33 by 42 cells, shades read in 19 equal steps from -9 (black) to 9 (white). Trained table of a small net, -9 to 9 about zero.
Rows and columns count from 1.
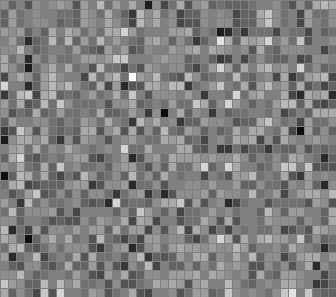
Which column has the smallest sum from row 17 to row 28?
41
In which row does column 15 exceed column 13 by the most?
23
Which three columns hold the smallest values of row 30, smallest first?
40, 16, 20
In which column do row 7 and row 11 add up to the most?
15
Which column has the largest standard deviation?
17
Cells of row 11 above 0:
18
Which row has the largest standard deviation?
10
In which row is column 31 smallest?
4
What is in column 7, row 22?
-2
